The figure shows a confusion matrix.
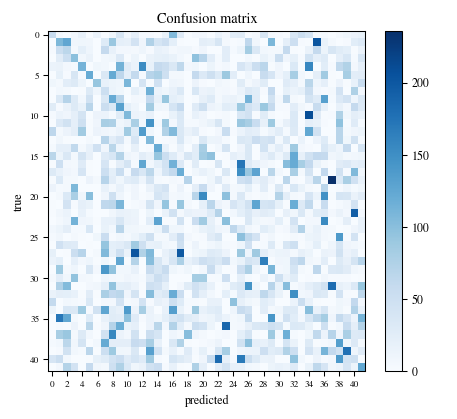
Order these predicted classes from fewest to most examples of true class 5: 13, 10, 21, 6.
6, 10, 21, 13
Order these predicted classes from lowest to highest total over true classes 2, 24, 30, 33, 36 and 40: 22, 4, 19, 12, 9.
4, 12, 19, 22, 9
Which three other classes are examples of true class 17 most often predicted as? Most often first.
25, 27, 40
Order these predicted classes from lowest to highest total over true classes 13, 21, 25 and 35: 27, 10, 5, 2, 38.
5, 10, 2, 27, 38
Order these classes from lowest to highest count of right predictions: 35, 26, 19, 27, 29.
19, 26, 35, 27, 29
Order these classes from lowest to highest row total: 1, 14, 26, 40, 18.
26, 14, 18, 1, 40
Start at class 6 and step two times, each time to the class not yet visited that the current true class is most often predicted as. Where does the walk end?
34
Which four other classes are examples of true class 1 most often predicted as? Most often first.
35, 2, 29, 8
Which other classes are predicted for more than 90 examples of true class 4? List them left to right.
9, 12, 34
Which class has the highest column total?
13
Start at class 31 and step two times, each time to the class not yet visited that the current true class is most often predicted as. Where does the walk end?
8
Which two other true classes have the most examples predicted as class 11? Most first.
27, 26
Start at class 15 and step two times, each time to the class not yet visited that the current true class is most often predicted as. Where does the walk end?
16
